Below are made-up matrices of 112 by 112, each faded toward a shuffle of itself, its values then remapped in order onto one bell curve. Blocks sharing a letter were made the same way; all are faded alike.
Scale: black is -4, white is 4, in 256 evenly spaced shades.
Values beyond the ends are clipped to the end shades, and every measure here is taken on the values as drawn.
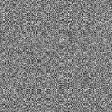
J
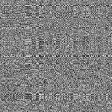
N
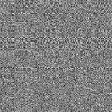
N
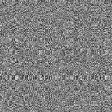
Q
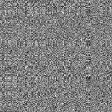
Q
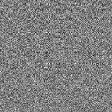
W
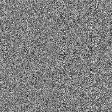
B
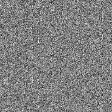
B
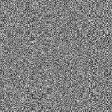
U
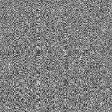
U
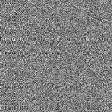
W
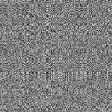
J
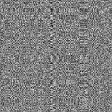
J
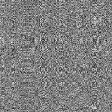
U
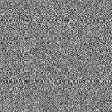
N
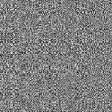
J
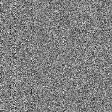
B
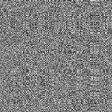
J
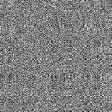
W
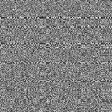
N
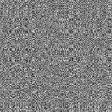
J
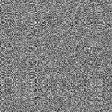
Q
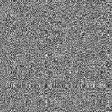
U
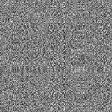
U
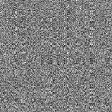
U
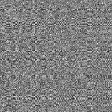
N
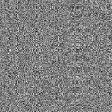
U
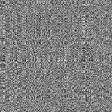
J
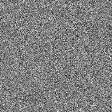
B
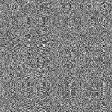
U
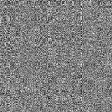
U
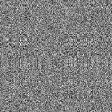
W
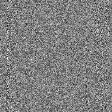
B
